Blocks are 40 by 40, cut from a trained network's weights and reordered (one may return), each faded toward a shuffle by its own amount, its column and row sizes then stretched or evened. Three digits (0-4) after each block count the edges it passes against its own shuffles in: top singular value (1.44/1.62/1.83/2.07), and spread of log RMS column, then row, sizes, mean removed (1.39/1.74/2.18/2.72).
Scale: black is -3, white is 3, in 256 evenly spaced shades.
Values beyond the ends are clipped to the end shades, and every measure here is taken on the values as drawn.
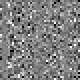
2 4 0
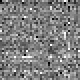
0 2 2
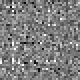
0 0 2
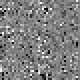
0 3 0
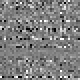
0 1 4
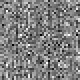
2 2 0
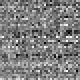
1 3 3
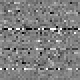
2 0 3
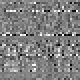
3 0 4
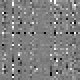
2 4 2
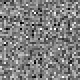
0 1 1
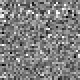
1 0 1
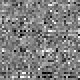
2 2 3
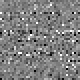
0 1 2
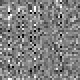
1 3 0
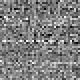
0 0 3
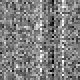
3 2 0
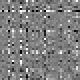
4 4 2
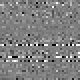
3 0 4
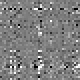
3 3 3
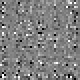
0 3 2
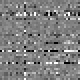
4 2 4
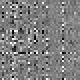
3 4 2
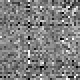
0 3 1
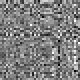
4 2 1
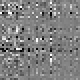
0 4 3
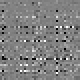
3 3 4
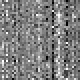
3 4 0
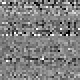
0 0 4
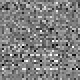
2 1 3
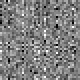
3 3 0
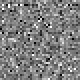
1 0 1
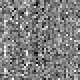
0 2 0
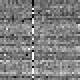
3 2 0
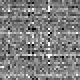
2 2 2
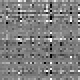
2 3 4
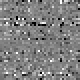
0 2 4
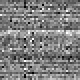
3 1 1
